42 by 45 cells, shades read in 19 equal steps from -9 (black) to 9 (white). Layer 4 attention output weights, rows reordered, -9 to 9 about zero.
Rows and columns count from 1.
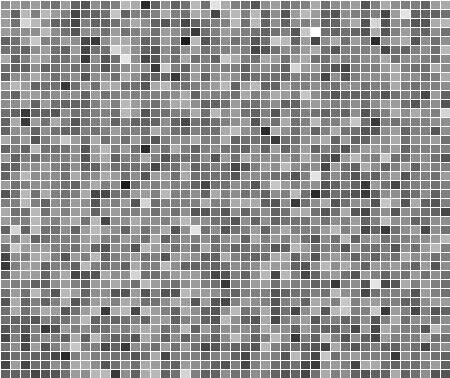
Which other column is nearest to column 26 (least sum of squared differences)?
21
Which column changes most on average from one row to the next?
32
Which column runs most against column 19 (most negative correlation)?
36
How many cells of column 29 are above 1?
11
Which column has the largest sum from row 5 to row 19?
13
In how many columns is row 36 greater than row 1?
17
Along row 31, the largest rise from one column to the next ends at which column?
29
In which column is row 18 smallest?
34
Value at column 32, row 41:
-5
